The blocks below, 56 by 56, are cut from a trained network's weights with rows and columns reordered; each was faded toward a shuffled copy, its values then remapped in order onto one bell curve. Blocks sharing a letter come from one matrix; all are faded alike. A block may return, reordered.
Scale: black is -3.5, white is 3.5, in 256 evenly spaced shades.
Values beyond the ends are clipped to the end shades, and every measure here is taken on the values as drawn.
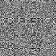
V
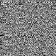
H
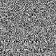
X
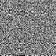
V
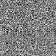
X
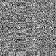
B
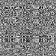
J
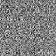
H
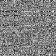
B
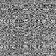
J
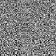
H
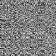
B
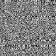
B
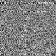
H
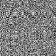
V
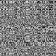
J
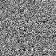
X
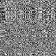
J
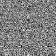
X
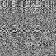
J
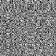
B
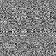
J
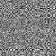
V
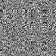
V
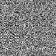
X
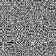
J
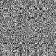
V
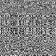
J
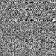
B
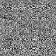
B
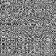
J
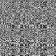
J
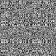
J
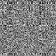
V
